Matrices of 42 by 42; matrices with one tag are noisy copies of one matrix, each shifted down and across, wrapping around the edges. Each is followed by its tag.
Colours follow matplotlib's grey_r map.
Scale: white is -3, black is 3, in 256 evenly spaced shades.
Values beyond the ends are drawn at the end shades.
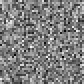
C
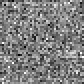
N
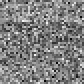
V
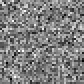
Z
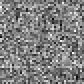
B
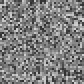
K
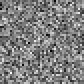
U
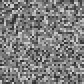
N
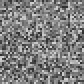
N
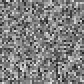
C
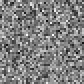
U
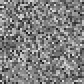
U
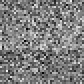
V
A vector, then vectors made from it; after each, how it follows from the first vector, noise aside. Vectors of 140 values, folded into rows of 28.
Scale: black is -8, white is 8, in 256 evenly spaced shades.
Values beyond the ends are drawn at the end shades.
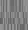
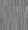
reversed, negated, shrunk.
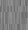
wrapped around, negated, shrunk.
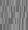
wrapped around.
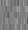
reversed, negated, partly zeroed.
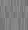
reversed, negated, shrunk.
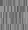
wrapped around.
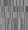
reversed.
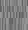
wrapped around.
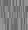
reversed.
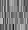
negated, scaled up.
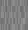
wrapped around, negated, shrunk.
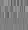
reversed, negated, partly zeroed.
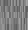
reversed.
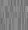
reversed, negated, shrunk.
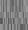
copied.
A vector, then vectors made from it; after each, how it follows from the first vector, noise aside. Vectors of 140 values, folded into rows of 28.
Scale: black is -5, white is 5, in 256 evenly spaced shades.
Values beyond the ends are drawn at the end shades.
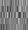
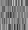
wrapped around.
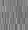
wrapped around, negated, shrunk.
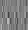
reversed, partly zeroed.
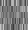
wrapped around, negated.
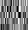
scaled up.
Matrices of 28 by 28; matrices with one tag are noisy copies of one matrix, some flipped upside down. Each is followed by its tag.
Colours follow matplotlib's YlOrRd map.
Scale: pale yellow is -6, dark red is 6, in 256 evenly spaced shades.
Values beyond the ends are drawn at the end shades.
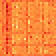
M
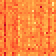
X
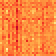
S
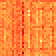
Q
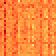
X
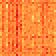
S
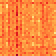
S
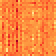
S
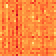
S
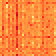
S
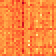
Q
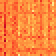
X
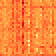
Q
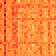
X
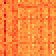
X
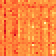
X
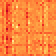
M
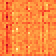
M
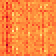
M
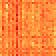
S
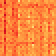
X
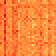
X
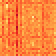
S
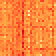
Q
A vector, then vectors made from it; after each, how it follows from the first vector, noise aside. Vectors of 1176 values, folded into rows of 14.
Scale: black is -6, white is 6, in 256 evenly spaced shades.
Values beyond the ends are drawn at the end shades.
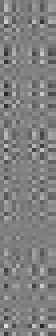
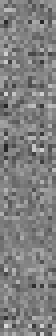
sign-scrambled.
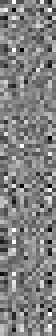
reversed, scaled up.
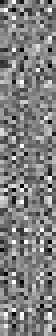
reversed, scaled up.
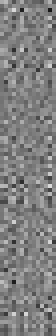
reversed, negated.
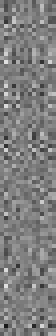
negated.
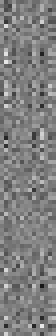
negated.
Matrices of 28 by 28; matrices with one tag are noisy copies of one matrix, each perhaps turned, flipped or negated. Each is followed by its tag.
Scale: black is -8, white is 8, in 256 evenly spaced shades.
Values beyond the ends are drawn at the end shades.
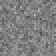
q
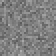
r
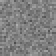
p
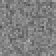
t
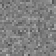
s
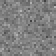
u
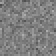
s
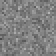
q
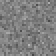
p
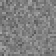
s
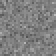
u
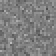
p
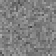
r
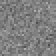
r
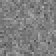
u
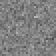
r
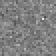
q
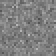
t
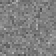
r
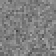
p
